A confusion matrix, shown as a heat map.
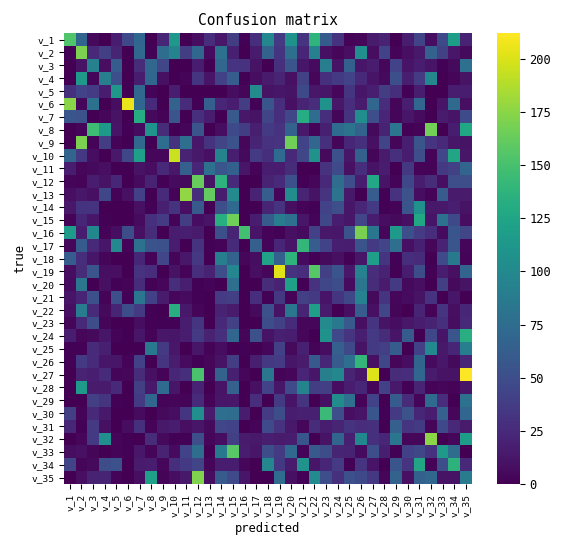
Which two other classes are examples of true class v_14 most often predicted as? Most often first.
v_31, v_15
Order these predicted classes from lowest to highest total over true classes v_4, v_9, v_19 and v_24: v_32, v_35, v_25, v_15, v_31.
v_25, v_31, v_32, v_35, v_15
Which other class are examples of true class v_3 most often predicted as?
v_23
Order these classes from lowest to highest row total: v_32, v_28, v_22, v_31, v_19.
v_31, v_28, v_22, v_32, v_19
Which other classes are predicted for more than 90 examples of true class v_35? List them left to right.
v_8, v_12, v_22
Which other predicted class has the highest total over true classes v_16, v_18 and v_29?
v_27
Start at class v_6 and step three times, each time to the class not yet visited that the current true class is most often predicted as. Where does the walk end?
v_10
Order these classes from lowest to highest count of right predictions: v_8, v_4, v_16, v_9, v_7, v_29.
v_29, v_9, v_4, v_8, v_7, v_16
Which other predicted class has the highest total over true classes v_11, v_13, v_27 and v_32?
v_35
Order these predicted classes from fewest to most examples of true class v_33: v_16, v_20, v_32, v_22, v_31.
v_16, v_32, v_31, v_22, v_20
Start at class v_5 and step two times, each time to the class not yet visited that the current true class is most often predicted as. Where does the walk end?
v_21
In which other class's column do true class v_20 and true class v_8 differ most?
v_32
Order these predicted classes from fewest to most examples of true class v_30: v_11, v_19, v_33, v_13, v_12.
v_13, v_11, v_19, v_33, v_12
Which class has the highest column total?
v_15
